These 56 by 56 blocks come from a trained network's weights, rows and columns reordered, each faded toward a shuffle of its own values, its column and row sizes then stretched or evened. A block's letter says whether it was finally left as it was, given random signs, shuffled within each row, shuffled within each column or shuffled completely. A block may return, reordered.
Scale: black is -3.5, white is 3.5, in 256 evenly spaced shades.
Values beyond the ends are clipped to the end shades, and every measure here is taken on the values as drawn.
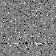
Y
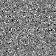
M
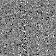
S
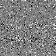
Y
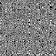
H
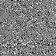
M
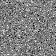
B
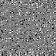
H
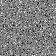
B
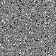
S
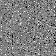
S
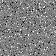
B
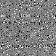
H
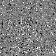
Y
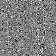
S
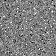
B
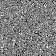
B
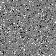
B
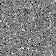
B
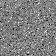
B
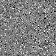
S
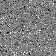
B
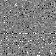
H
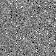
S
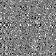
H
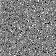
B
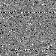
M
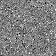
B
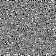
M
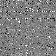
H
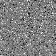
B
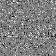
M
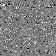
M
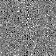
Y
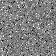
B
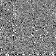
Y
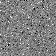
B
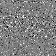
M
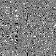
H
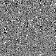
Y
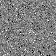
B
